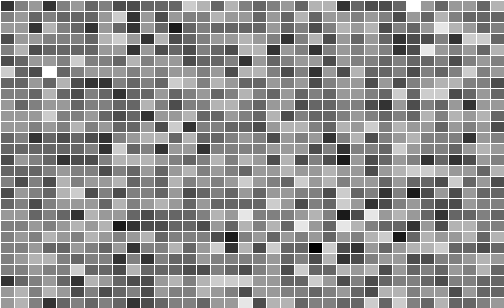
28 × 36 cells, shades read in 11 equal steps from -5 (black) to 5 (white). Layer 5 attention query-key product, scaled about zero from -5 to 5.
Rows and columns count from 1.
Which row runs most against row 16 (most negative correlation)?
4
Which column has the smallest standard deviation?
2
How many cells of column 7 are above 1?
3
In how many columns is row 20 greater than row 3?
17
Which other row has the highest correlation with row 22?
5
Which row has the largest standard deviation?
23
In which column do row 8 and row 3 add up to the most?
32
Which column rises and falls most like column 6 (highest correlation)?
25
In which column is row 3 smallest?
13
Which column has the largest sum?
18
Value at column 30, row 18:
-4
